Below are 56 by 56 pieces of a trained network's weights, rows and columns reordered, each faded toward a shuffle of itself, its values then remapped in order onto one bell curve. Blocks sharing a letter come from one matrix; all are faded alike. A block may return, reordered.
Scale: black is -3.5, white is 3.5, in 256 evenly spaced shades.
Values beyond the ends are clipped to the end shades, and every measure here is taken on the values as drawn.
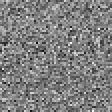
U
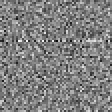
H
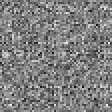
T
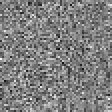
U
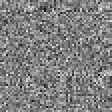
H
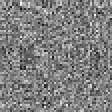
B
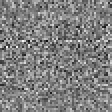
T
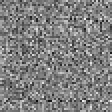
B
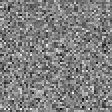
H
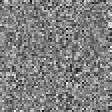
B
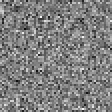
B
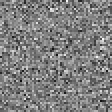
U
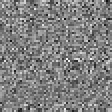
T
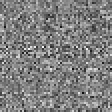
T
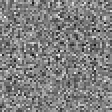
H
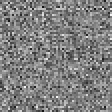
T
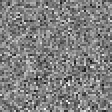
U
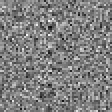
B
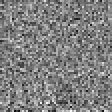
T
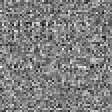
T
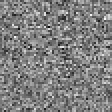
H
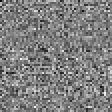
T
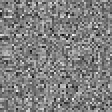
B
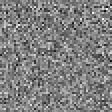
U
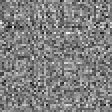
T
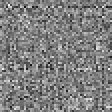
T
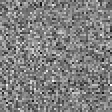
U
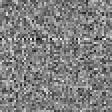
H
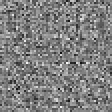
B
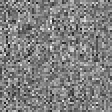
H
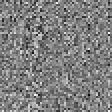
H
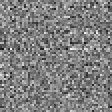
B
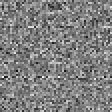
T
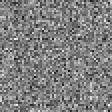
B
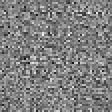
T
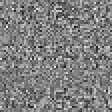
T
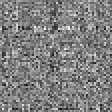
T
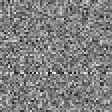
H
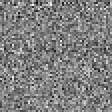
U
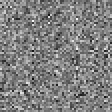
B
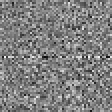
H
